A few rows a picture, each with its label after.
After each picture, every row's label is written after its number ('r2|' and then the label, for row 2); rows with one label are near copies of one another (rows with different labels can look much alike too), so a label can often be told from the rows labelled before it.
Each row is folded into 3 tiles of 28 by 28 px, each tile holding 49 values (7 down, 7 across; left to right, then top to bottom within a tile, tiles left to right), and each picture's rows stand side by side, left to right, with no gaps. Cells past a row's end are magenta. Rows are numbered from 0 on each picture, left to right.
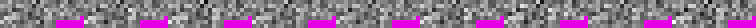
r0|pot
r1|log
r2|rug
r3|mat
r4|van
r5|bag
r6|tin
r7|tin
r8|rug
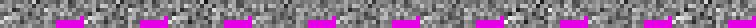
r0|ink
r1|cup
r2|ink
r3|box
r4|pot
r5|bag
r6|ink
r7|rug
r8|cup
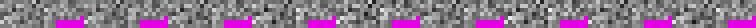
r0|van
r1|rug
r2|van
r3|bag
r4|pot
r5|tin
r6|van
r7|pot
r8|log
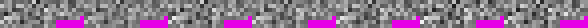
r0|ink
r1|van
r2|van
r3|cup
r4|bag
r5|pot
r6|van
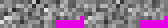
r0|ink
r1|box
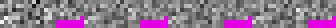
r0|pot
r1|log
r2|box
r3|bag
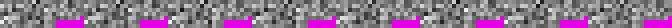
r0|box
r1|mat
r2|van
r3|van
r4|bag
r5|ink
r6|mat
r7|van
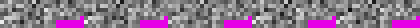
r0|pot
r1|box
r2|rug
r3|pot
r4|van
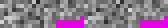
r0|cup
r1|ink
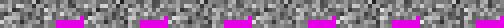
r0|tin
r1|van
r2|cup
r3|van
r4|van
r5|mat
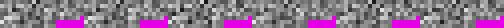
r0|cup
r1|bag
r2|van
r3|log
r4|tin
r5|ink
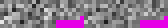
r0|log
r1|van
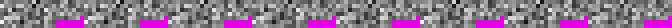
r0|mat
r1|mat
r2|tin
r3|log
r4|bag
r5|rug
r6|mat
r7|tin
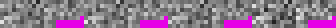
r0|rug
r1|cup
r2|mat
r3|bag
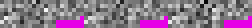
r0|ink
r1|bag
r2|rug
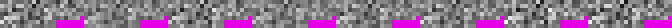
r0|pot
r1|log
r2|van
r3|cup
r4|cup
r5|cup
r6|pot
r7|pot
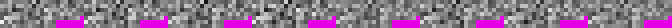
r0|pot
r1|pot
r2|rug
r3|cup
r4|mat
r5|van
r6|bag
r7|van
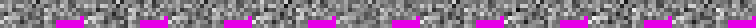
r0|bag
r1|rug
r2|ink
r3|pot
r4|bag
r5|box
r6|van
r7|ink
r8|log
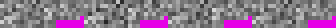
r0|log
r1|cup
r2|bag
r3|box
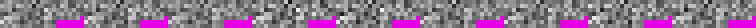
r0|bag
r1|bag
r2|bag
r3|tin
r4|ink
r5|cup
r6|mat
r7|van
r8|rug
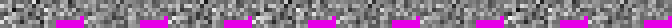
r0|van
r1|bag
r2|box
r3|cup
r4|mat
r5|box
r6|van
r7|mat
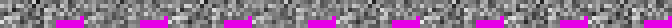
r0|rug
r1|tin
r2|cup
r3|rug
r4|log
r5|mat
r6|bag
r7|bag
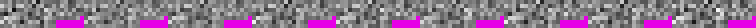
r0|van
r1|van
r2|box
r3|box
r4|mat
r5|log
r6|cup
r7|mat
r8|log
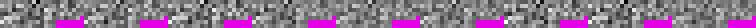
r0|rug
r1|mat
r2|mat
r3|box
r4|tin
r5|box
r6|box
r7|mat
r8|log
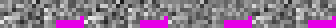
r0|bag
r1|cup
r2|box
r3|bag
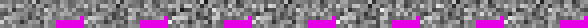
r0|van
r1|bag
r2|pot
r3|box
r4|mat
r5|tin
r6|ink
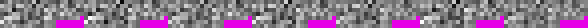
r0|tin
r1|ink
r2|tin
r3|box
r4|box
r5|rug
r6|tin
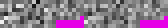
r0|box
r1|box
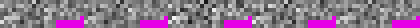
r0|mat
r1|log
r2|ink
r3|box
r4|cup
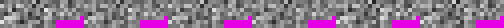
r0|log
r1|tin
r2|mat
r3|cup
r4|rug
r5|rug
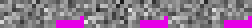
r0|tin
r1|pot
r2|bag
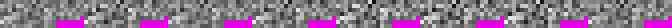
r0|log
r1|log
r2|log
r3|pot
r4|cup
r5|pot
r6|cup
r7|rug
